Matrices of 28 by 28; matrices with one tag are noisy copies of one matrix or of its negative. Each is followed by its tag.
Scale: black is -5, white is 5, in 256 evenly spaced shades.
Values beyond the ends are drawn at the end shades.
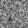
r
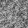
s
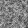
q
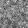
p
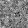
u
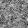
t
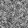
r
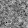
q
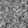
q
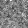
p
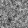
r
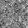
q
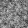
s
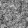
t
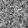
q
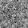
s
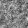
t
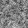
p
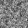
u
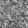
p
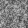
q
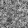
r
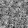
u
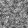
u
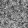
p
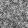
p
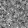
r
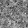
p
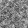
s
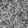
s
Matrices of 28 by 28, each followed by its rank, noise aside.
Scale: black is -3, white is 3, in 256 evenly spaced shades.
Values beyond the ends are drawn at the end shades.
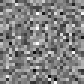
seven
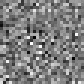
eight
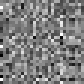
four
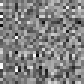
seven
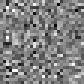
five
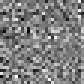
seven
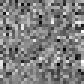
seven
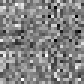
six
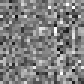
five
